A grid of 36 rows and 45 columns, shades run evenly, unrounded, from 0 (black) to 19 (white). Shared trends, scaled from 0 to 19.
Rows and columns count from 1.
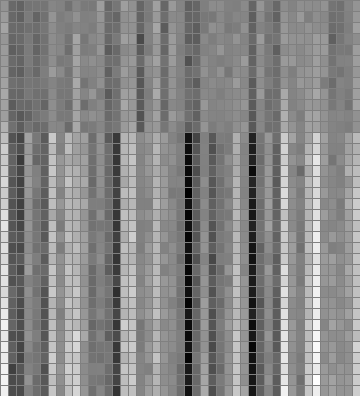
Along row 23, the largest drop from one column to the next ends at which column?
2
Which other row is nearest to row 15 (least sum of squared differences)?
14
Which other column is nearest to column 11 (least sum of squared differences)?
44
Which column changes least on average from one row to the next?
23
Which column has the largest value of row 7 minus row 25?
24
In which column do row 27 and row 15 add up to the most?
40
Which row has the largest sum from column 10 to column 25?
29
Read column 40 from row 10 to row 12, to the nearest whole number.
11 12 12
